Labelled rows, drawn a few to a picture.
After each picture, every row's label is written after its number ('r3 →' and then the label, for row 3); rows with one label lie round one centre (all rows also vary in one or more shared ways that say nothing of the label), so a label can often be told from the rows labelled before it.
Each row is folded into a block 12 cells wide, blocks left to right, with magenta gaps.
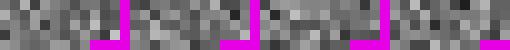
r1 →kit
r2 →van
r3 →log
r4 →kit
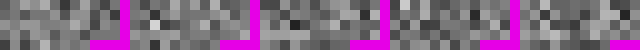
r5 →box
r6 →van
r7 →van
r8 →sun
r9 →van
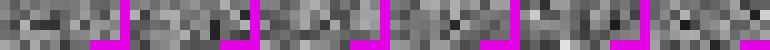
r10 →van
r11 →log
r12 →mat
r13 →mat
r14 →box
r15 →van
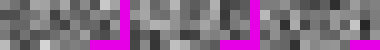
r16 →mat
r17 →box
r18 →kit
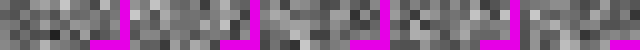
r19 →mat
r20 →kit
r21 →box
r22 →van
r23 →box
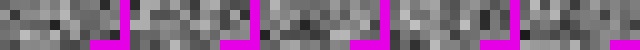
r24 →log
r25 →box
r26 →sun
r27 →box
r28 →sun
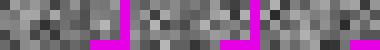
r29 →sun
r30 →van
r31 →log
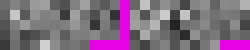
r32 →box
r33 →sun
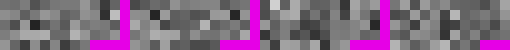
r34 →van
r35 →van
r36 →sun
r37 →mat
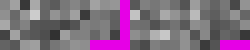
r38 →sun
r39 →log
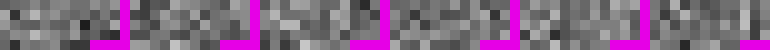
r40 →log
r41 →mat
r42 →box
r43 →van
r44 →sun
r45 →kit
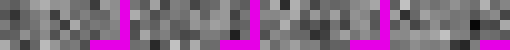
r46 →mat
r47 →kit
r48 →sun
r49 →log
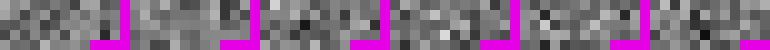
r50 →kit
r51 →box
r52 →sun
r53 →log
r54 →van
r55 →sun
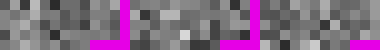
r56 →sun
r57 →log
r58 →mat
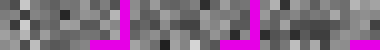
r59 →van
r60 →kit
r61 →sun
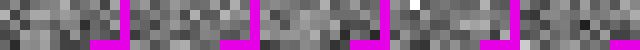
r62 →log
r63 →mat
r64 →log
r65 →kit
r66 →mat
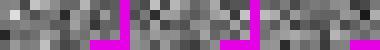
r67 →box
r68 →van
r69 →van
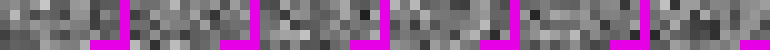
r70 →box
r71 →mat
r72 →van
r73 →kit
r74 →log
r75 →sun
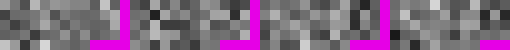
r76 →mat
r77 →van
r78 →box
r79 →box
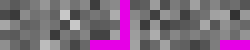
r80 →mat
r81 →van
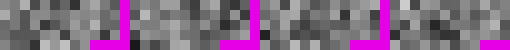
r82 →kit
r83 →box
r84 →sun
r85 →sun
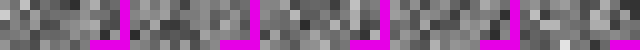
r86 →kit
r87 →sun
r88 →kit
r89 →kit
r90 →box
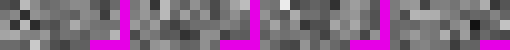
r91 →van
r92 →sun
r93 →kit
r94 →log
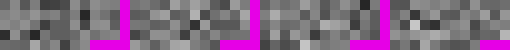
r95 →sun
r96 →mat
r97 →box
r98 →van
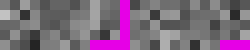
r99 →kit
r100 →van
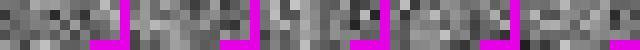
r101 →mat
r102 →box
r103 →box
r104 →log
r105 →box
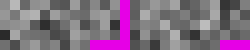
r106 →sun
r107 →box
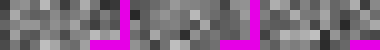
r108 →box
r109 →mat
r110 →log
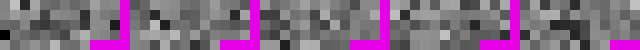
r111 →sun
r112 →van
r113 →mat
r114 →log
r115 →sun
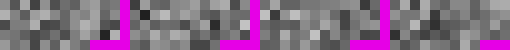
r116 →kit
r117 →log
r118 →log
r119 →sun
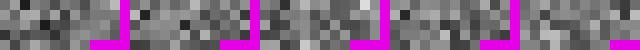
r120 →sun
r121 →log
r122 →mat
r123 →log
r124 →van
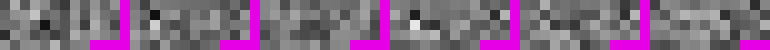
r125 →sun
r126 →van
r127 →sun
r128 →van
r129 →van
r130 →log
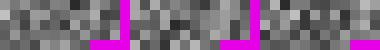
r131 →kit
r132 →kit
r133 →sun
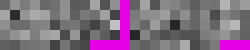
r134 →log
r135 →sun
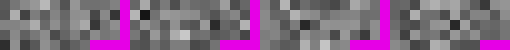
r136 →box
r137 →log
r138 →kit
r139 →mat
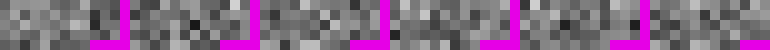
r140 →box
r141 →mat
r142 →mat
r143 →sun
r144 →sun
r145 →mat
